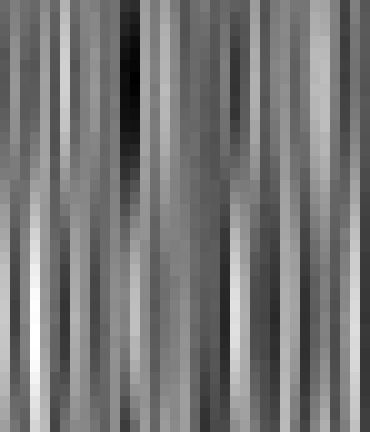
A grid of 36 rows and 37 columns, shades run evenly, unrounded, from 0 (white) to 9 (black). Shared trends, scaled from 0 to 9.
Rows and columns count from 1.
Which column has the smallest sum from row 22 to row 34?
4
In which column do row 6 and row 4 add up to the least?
7
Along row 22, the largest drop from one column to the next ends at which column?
24
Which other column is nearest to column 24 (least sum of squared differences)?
1
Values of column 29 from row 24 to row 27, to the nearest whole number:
3 3 3 3
